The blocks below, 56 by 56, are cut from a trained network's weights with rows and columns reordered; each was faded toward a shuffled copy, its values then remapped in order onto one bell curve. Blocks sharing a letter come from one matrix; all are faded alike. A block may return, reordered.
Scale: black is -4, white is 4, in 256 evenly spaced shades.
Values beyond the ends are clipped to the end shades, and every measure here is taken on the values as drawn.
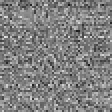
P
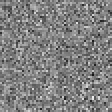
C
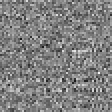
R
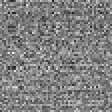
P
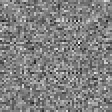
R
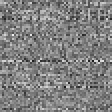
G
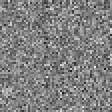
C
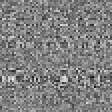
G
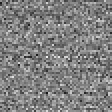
P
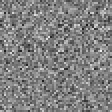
R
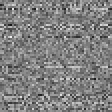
G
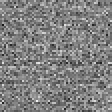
P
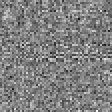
R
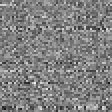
G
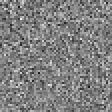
C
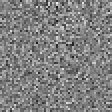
C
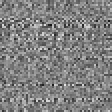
G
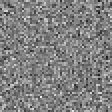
C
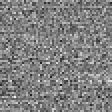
P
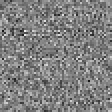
R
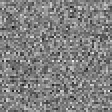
R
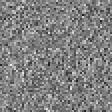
C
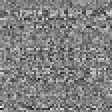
G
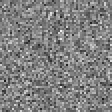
C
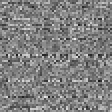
G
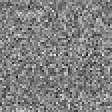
P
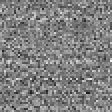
P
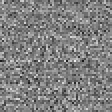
P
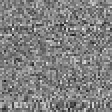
R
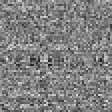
P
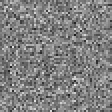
C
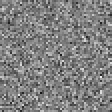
C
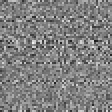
G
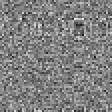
R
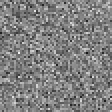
C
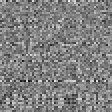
G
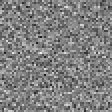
P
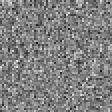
C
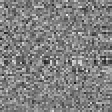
R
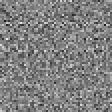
R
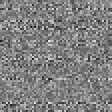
G
